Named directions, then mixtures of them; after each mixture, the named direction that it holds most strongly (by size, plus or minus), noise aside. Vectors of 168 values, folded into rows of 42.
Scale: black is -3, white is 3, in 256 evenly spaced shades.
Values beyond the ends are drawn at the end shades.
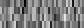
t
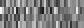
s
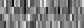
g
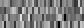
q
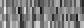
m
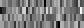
q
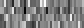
g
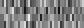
g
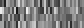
s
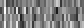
m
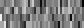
g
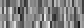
t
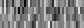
g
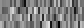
q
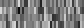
t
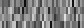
t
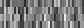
t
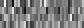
g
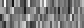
g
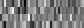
g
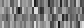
m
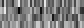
m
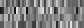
s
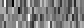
g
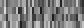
m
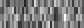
t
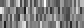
s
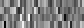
q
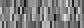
t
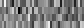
q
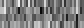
m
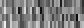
m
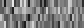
g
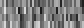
m
